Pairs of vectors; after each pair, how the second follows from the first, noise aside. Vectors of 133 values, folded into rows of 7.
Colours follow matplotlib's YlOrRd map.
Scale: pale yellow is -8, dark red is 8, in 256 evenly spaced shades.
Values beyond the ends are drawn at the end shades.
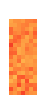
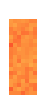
shrunk.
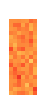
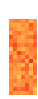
negated.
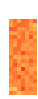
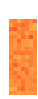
shrunk.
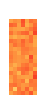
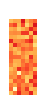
scaled up.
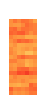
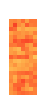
reversed.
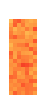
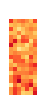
reversed, negated, scaled up.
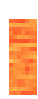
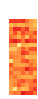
scaled up.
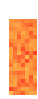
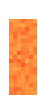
reversed, shrunk.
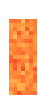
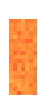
shrunk.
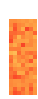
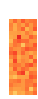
negated.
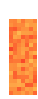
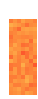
reversed, shrunk.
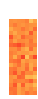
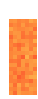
shrunk.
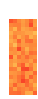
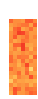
reversed.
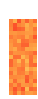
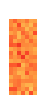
reversed, negated.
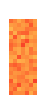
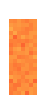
shrunk.
